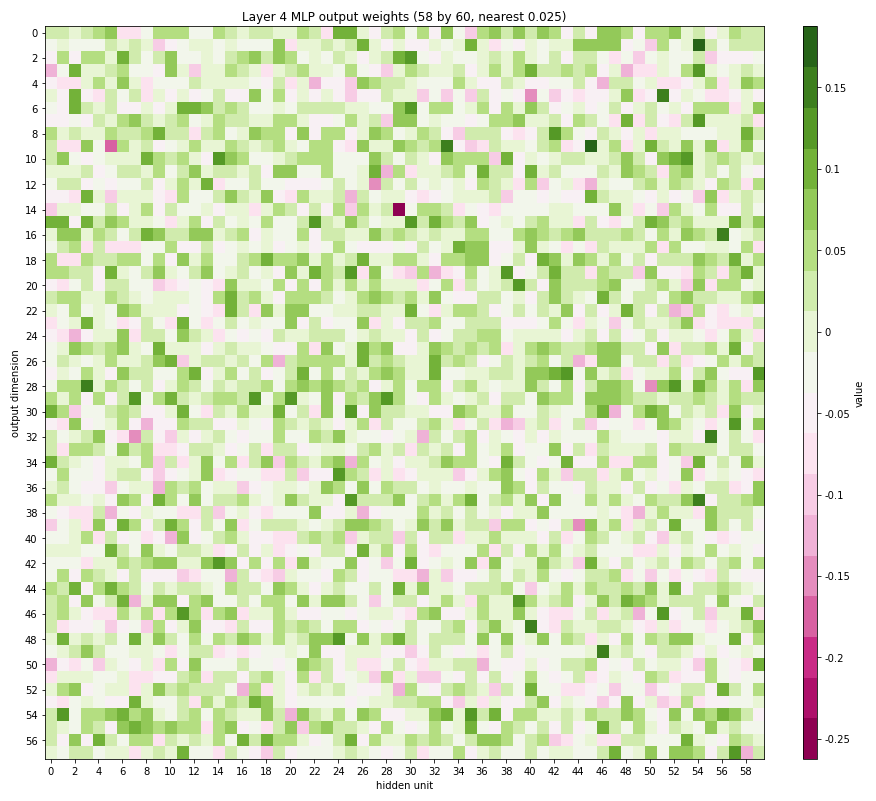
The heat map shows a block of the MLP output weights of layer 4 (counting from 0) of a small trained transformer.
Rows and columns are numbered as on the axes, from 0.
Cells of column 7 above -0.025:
36
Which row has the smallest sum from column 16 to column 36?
43
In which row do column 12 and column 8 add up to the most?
16
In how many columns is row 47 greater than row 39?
19
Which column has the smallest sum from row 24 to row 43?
44
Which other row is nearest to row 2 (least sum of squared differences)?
7
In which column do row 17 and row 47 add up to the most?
40
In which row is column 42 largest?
8
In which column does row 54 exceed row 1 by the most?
37
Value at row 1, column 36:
0
